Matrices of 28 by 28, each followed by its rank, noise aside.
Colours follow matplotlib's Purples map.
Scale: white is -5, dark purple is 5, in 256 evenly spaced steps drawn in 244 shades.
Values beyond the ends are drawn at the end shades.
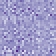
six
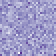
six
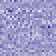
six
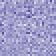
six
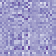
three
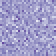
eight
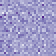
six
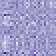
four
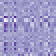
two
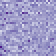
six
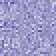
six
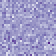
eight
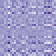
two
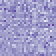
eight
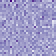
six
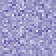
eight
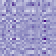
three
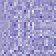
four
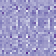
three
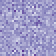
eight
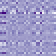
two
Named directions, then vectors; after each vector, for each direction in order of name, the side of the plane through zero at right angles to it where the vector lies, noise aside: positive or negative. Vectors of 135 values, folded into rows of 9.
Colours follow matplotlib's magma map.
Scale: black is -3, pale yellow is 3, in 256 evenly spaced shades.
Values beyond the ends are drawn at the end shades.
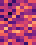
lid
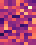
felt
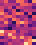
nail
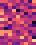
negative, negative, positive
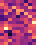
positive, positive, negative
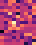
negative, negative, negative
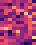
positive, positive, negative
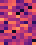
negative, negative, negative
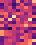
negative, positive, positive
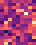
positive, positive, negative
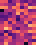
positive, positive, negative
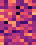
negative, negative, negative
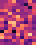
negative, negative, negative
